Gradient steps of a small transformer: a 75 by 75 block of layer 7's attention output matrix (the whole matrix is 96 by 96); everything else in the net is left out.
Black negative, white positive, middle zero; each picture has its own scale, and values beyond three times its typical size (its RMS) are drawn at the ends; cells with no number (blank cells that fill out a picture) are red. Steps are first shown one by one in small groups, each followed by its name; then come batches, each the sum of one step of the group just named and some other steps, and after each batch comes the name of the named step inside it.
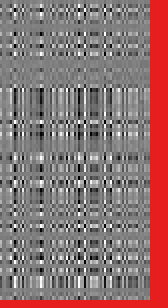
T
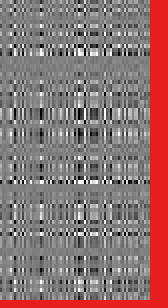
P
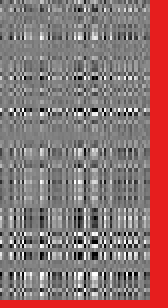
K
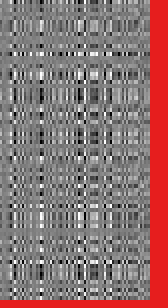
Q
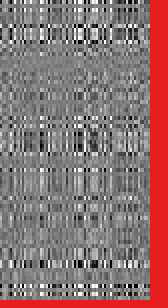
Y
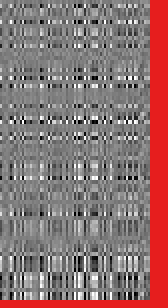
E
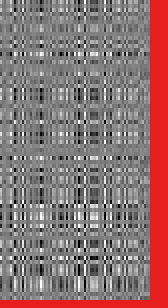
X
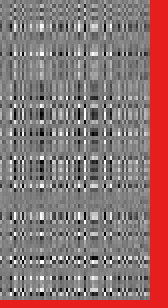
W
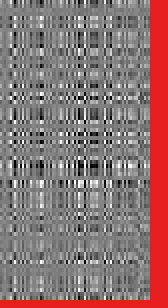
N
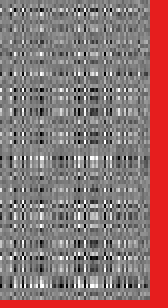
X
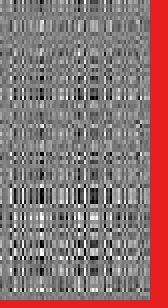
X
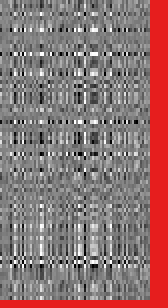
Q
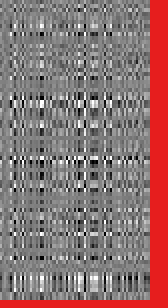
W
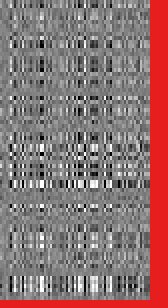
N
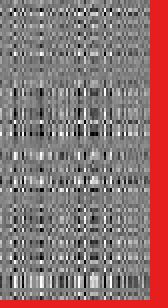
T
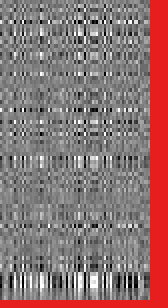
X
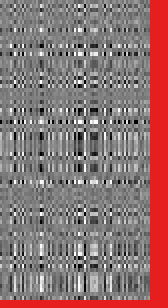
P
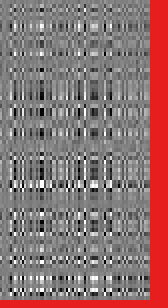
W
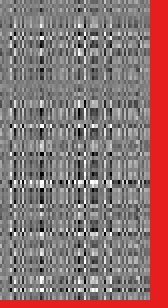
P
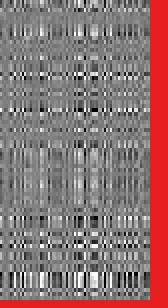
K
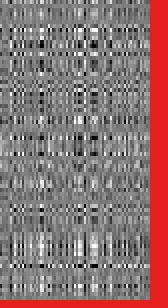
Y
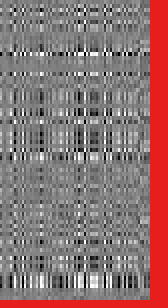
X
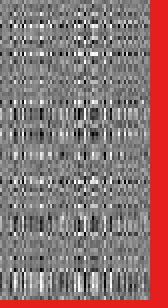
P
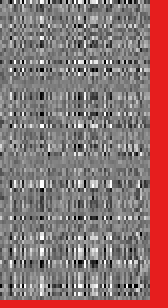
Y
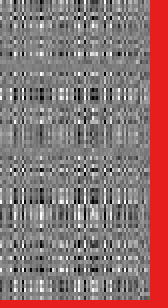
X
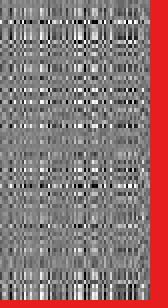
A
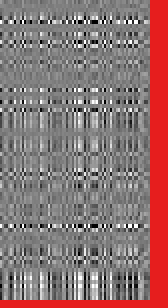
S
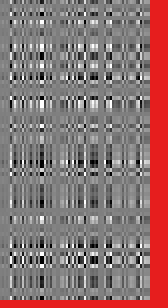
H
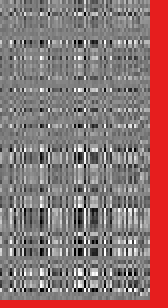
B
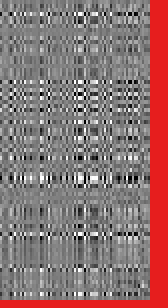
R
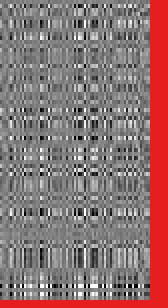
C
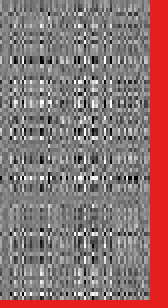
R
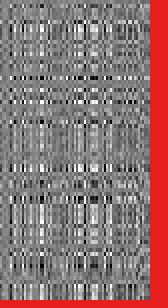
A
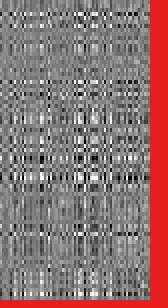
R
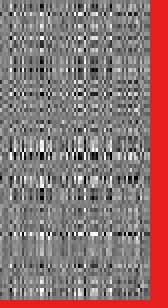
R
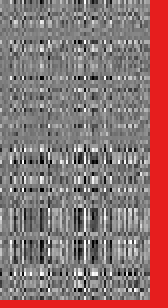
B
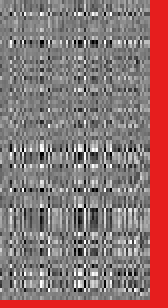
B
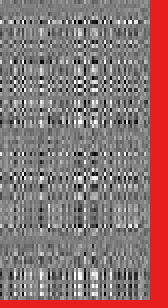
S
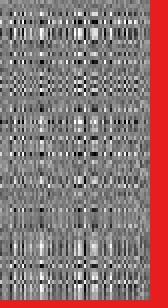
A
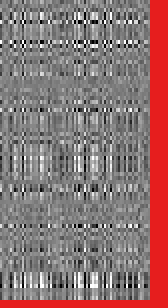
S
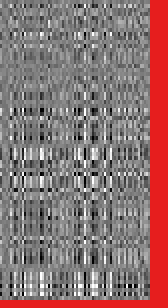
C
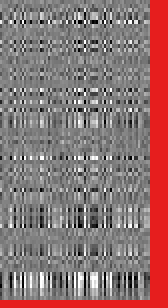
S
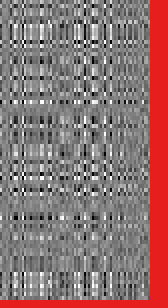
A
